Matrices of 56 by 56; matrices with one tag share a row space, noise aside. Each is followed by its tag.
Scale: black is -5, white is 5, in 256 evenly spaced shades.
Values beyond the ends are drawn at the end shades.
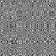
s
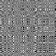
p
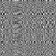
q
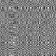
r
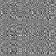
s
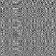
q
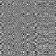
p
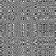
p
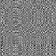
q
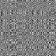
s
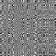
p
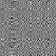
r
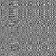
r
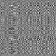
r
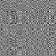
s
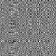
r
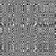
p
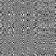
p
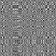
q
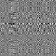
r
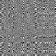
p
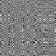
p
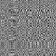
r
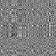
s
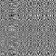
r
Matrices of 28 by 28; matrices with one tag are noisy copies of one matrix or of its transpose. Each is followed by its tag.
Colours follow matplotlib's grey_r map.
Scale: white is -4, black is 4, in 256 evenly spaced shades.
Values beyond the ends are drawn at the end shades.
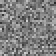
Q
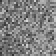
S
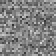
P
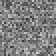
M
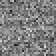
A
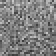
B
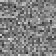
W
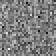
P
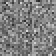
M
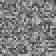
W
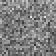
B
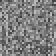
P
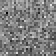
B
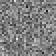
M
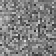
B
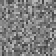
P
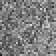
S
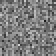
P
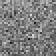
B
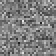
A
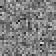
Q
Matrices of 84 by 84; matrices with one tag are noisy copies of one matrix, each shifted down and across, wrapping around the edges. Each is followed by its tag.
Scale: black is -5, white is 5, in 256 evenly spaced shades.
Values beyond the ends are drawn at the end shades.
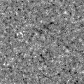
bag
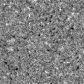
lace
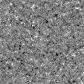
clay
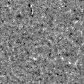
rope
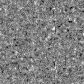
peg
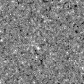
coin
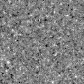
coin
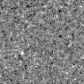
coin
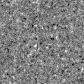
peg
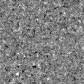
peg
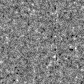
peg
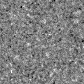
lace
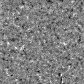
rope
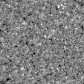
bag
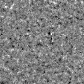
rope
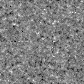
clay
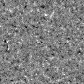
rope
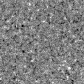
coin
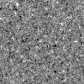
coin
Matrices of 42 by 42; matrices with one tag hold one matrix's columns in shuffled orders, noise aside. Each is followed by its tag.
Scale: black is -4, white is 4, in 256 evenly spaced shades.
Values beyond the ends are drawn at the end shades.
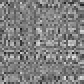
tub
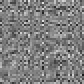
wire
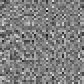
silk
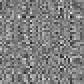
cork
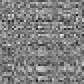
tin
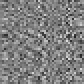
silk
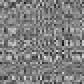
tub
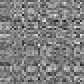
tin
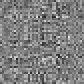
cork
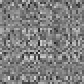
tub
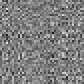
silk
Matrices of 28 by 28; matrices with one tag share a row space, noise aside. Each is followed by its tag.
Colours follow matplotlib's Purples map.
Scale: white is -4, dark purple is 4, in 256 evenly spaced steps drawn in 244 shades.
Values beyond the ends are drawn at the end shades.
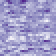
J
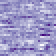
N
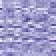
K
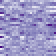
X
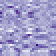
K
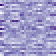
X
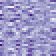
K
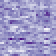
J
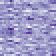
K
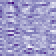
K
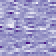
K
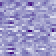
K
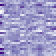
X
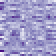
X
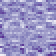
X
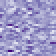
K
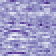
J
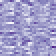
K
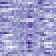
N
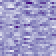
K
